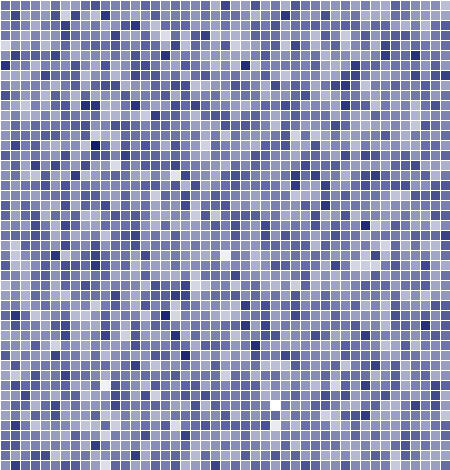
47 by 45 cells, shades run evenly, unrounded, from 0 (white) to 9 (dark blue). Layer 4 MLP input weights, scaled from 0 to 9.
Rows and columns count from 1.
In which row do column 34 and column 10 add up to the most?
27
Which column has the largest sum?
7
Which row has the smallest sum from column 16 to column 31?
26
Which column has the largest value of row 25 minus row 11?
3
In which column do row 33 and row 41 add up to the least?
28
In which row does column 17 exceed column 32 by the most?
32
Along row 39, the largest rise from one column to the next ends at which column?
12
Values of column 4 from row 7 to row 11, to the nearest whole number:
3 5 5 5 5
